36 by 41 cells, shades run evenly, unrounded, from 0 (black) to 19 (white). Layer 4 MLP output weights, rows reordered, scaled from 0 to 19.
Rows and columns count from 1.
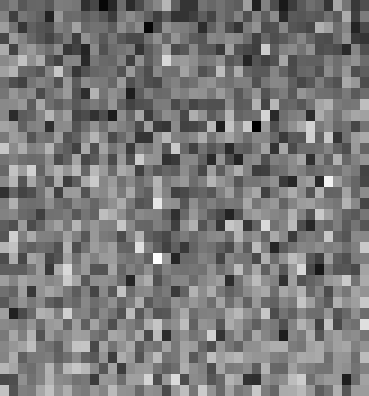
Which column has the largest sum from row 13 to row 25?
2
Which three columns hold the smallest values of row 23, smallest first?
31, 21, 19
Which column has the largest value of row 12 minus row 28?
28
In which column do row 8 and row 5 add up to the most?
30
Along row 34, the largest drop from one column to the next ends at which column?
14
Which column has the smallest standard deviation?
5
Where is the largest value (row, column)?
24, 18
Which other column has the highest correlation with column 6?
40
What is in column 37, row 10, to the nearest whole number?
13
